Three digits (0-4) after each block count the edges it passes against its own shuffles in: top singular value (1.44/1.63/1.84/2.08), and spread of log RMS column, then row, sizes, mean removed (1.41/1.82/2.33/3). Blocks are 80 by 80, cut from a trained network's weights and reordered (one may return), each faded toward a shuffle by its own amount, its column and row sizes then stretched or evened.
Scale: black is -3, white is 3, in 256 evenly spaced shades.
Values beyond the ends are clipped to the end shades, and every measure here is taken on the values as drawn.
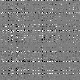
4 3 4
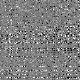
2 2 4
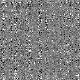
0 4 1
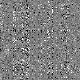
1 4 2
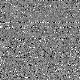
0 0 3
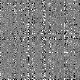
2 4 3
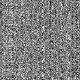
2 3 0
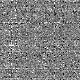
1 2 1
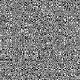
4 2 2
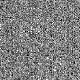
1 1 1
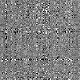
2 3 3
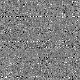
0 2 3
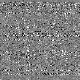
0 1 4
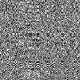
4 2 0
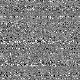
0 0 4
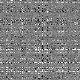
4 3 4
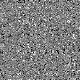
2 2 2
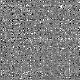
0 3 3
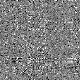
2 2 1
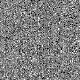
0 2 0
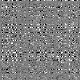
4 4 4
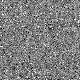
0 0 1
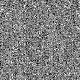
0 0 1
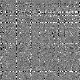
4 3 3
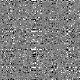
4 3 3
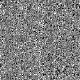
0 2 0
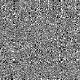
3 2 2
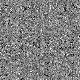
0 0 1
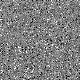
0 1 1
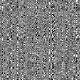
3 4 1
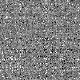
0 2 2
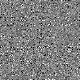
0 2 3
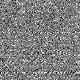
1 0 1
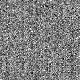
0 0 0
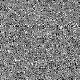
2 0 1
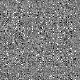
0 3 2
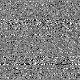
0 0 4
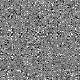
2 2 1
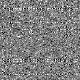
3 1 2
